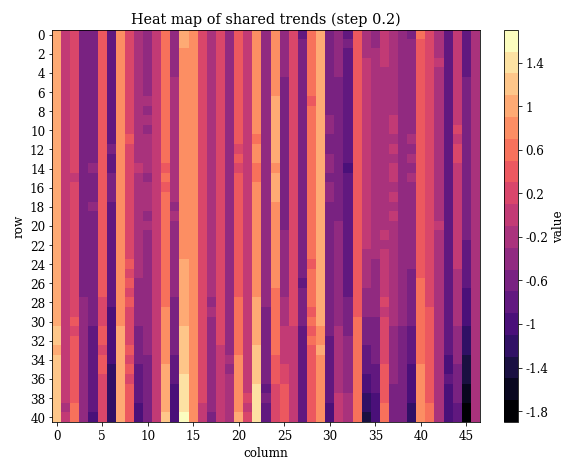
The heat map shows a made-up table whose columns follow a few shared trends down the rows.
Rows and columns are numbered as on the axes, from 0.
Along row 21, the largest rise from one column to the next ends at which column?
7
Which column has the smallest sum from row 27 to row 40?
45
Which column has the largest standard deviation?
34
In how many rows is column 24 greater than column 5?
35
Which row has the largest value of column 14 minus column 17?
40
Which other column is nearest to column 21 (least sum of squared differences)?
11
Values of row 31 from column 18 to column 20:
0.2 -0.4 0.6
